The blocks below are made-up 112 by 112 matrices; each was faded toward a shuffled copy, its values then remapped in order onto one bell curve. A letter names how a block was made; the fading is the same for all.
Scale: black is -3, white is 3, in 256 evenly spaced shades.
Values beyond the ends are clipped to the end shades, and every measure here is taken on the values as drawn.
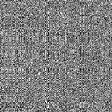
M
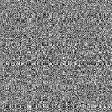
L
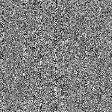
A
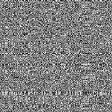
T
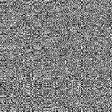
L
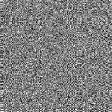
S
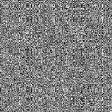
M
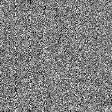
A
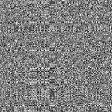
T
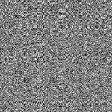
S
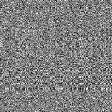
T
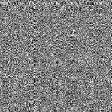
S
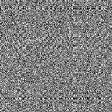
T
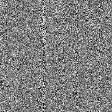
A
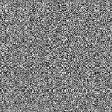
L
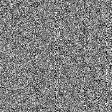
A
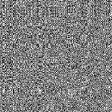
S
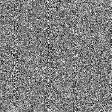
A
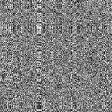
M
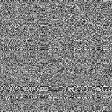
T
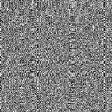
M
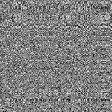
L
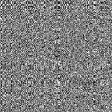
M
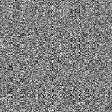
S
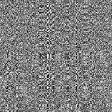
M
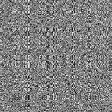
M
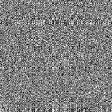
L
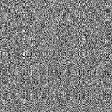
S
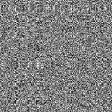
S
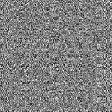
S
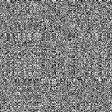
L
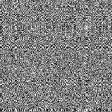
T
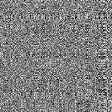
S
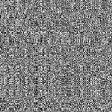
L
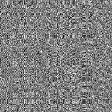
M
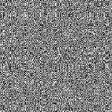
M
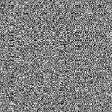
T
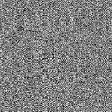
L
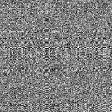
T
